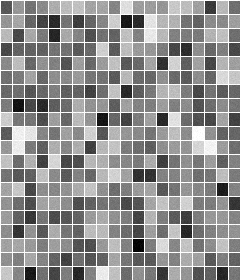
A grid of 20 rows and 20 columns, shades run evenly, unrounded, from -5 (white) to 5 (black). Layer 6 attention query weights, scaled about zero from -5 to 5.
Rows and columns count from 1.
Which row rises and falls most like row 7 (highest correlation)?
2
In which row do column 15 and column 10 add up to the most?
4
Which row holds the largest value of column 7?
20
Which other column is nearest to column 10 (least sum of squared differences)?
15
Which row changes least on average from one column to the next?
19
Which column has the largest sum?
12
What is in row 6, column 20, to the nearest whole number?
-3
